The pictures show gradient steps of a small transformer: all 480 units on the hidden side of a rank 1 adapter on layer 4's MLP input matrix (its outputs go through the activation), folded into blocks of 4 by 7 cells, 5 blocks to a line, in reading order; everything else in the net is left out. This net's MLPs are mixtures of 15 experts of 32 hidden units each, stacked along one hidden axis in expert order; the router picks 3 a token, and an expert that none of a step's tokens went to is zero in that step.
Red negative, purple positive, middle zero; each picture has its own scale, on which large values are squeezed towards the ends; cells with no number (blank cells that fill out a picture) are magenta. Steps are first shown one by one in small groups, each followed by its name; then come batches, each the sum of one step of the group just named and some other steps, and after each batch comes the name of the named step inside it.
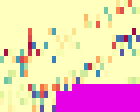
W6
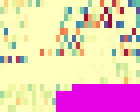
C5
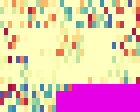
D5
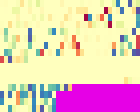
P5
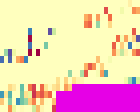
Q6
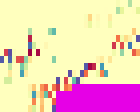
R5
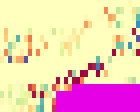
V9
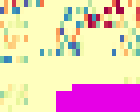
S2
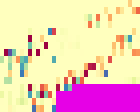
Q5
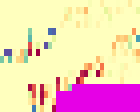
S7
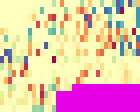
S7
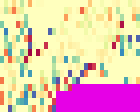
R5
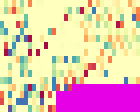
Q5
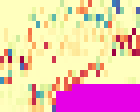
V9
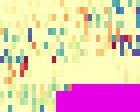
P5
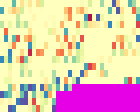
R5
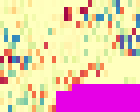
V9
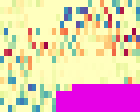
C5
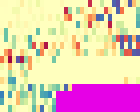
P5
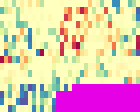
P5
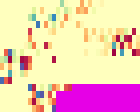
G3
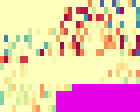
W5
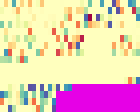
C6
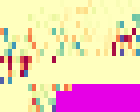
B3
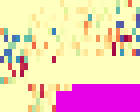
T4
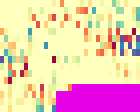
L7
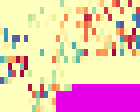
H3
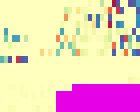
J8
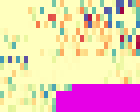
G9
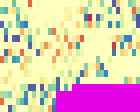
C6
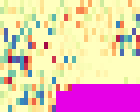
G3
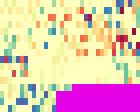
G9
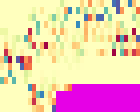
G3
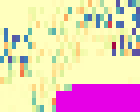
J8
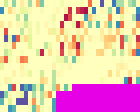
W5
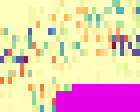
L7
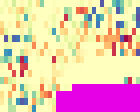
T4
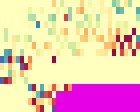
G3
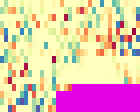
L7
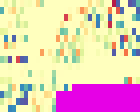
J8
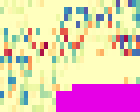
J8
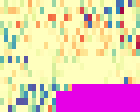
G9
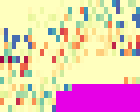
B3
